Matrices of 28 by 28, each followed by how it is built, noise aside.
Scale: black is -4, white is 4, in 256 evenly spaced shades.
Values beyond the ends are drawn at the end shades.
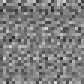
repeating columns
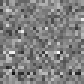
low rank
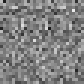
repeating columns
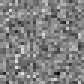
low rank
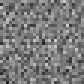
repeating columns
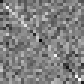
diagonal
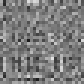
low rank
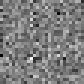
low rank
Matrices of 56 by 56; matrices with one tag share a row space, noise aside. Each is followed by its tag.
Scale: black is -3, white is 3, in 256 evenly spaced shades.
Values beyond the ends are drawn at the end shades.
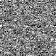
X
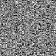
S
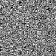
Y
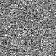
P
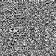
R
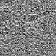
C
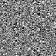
S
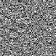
P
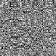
P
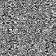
R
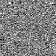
R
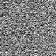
C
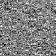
X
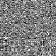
C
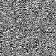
Y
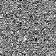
Y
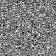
S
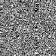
Y
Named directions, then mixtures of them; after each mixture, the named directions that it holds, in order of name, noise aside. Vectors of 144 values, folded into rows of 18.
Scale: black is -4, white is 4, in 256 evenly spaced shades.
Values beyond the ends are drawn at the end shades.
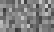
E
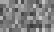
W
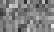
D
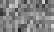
D.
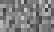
E.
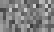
E, W.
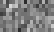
D.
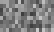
W.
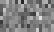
E, W.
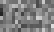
D, W.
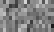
D.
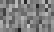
D, E.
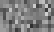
E, W.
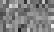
D.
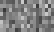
E.
